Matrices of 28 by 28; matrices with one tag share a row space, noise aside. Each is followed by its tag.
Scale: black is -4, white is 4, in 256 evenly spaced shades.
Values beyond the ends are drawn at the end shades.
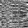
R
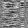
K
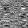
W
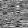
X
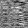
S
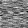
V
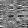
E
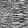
S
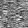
X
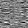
W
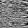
R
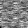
V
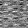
V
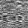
X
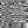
R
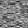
X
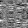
E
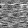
V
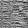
S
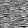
W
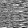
S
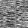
X
